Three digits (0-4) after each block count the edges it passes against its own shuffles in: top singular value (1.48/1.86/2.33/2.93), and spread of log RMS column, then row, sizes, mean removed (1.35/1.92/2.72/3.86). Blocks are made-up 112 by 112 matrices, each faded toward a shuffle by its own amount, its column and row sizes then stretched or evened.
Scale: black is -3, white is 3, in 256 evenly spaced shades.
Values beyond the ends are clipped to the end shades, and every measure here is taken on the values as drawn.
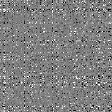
3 3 3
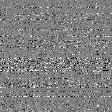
0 0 4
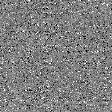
1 1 2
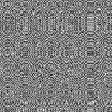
4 0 3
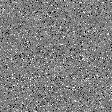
0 0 2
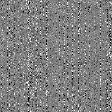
2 4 0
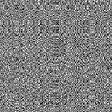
4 2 1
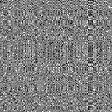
4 2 1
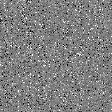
0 2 1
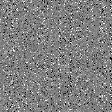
1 3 0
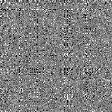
2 3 2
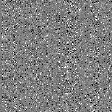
2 3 0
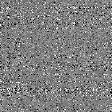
0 2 3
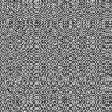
4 1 2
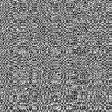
4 0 2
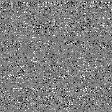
0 1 3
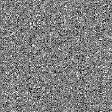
1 2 1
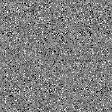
0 2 2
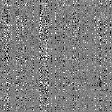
1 4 3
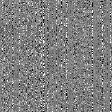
2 4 0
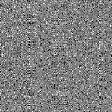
3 2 0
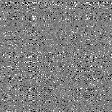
3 1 3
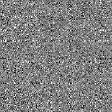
2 3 2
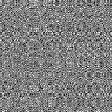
4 0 2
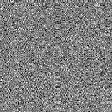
3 0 1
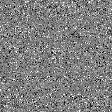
1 0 3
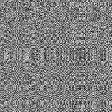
4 2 0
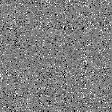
1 2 2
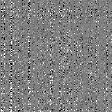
2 4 2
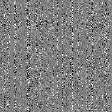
1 4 1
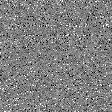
0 0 2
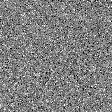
0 0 0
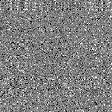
2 0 2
